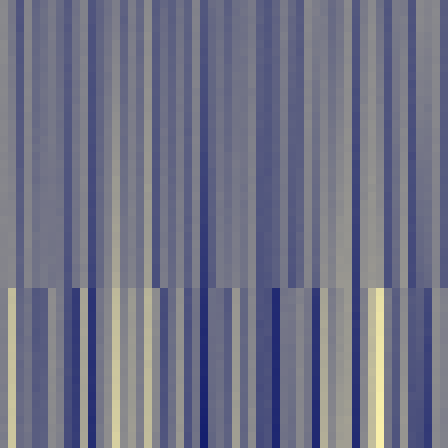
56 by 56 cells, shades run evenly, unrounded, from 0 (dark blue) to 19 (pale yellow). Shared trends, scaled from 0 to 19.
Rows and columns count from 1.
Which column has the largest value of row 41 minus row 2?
48
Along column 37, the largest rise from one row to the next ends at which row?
37
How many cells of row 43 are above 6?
38
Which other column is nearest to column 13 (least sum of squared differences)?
22
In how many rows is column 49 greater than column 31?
20
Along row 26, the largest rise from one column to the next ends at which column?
46
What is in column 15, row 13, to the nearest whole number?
10
